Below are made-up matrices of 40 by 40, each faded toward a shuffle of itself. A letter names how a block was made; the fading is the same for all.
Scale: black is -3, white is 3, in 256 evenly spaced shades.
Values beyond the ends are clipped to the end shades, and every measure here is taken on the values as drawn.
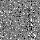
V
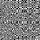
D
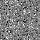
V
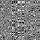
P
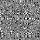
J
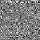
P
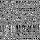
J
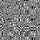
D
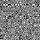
J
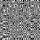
D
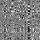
P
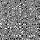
J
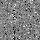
V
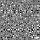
J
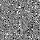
V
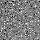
V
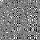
D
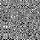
J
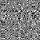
J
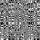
D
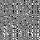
D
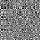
D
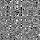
P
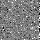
V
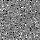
V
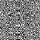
P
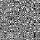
P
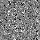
V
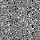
V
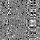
P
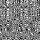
P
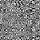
J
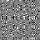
D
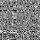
J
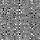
P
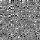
P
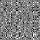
P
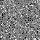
V
